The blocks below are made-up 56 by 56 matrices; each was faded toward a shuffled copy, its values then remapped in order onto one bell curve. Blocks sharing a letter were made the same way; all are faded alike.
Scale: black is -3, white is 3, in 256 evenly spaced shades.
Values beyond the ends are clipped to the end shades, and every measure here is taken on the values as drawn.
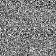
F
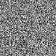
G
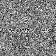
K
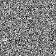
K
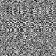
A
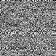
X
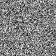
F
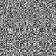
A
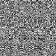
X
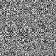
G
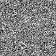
K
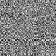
A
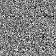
K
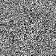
K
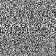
G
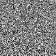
K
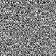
X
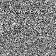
F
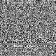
G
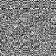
A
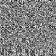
X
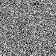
F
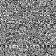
X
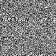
X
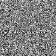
K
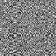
A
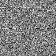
F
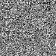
K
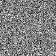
K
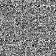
K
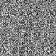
X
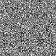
X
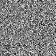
K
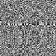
A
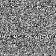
F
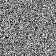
F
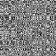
A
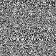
K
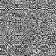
A
